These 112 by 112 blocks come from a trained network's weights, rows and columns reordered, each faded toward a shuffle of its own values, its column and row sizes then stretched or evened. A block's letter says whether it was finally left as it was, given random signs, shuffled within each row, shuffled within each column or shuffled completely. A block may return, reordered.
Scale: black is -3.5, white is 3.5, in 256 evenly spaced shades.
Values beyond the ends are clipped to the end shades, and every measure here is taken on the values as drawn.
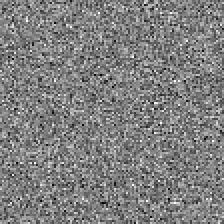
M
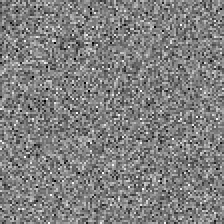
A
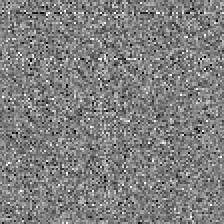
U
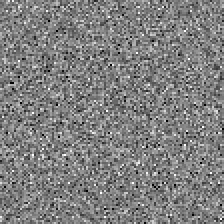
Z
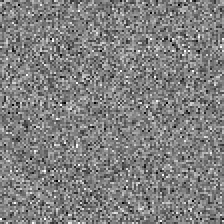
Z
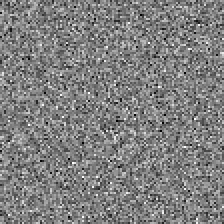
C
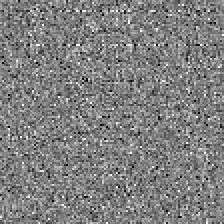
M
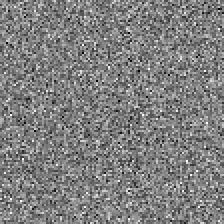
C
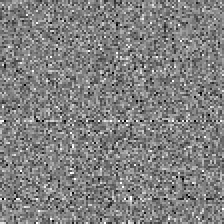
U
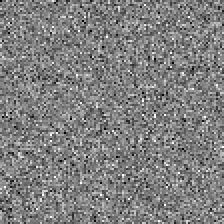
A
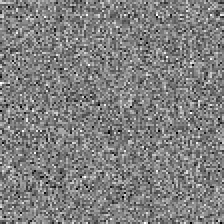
U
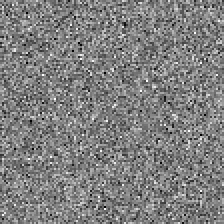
C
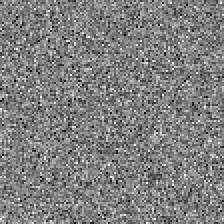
A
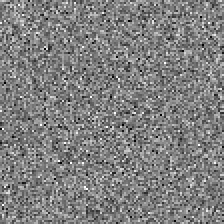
A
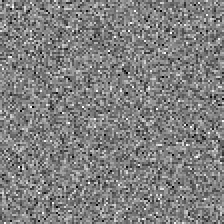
A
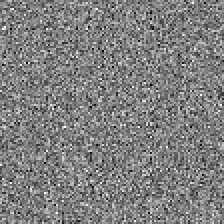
M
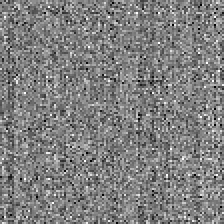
M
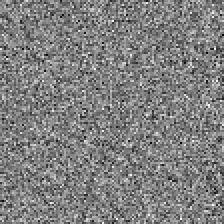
U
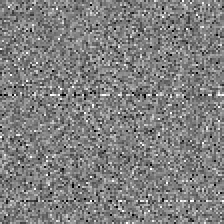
Z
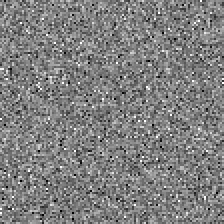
A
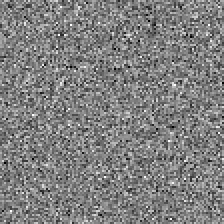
U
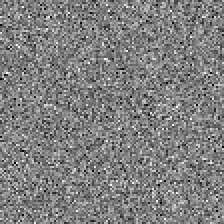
Z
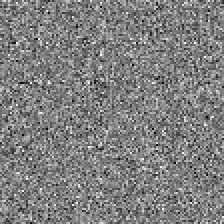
U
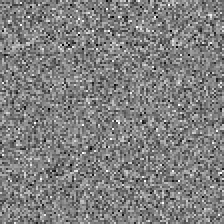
Z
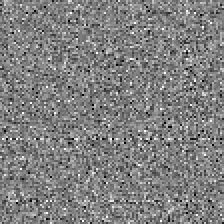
U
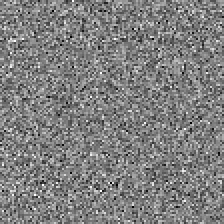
Z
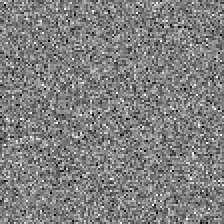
A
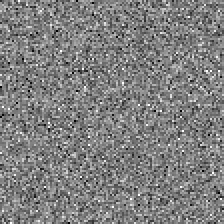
A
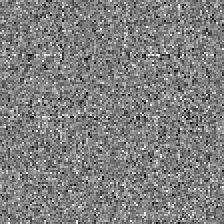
M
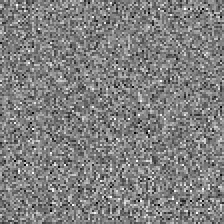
U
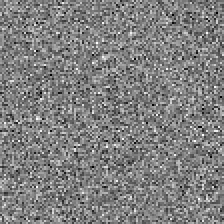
M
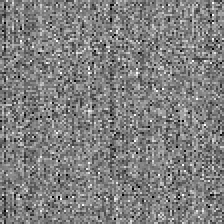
M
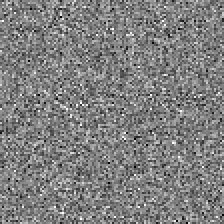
M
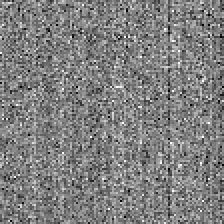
M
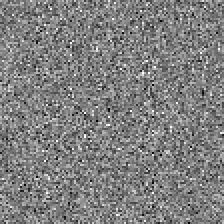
C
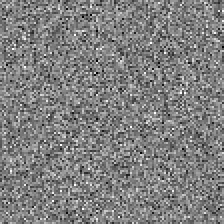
C
